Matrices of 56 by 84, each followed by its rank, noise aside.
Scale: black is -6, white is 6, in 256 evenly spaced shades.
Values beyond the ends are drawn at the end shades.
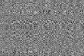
six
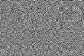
six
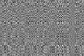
four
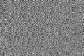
six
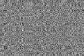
seven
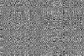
seven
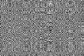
six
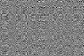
five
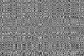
five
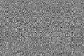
seven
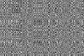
four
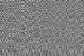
five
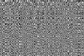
four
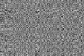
six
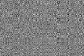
five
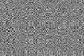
six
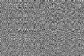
six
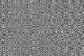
four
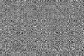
six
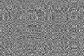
six
